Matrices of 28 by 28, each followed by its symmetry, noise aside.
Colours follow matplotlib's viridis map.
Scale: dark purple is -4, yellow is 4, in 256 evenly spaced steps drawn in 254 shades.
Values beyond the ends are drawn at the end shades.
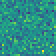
antisymmetric.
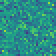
same after a half turn.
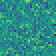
no symmetry.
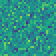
symmetric.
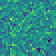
symmetric.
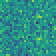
mirrored top to bottom.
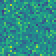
no symmetry.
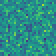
mirrored top to bottom.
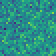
no symmetry.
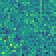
symmetric across the other diagonal.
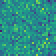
mirrored top to bottom.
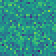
mirrored left to right.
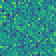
same after a half turn.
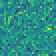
antisymmetric.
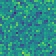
symmetric.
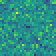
mirrored left to right.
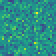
mirrored top to bottom.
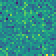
symmetric across the other diagonal.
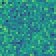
symmetric.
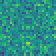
mirrored left to right.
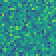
antisymmetric.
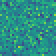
antisymmetric.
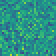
symmetric across the other diagonal.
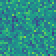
antisymmetric.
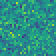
symmetric.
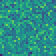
symmetric across the other diagonal.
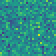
no symmetry.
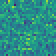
mirrored left to right.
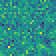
antisymmetric.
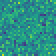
symmetric.
